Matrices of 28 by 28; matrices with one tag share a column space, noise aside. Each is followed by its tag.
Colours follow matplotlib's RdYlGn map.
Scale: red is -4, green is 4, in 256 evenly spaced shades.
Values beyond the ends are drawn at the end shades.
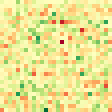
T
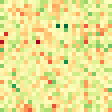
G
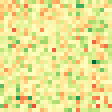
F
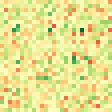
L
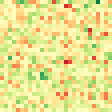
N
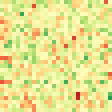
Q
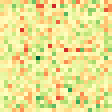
F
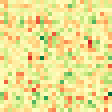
Q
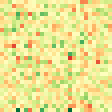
G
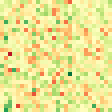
T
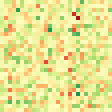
L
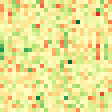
F
